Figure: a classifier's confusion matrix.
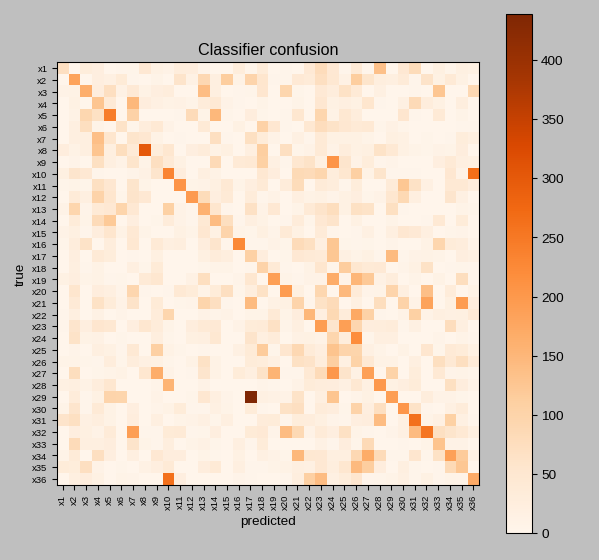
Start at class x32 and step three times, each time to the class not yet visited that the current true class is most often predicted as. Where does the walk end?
x31
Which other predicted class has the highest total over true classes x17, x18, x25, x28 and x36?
x10
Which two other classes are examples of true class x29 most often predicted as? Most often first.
x17, x24
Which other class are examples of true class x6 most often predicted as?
x18
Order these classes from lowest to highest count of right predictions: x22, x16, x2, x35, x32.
x35, x22, x2, x16, x32
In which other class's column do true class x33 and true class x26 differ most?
x24
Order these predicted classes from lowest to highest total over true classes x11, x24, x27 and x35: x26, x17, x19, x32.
x32, x17, x19, x26
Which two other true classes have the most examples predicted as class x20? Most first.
x32, x3
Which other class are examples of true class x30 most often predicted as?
x26
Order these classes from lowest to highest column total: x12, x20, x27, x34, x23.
x12, x20, x34, x27, x23
